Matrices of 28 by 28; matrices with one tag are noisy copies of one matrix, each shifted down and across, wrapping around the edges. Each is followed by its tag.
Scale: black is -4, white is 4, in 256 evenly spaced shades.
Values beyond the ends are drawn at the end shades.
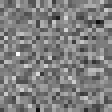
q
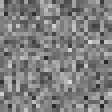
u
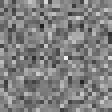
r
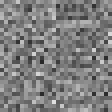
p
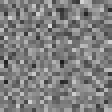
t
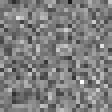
r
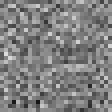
p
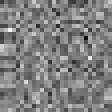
r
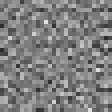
q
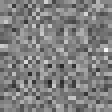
p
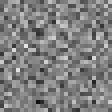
t
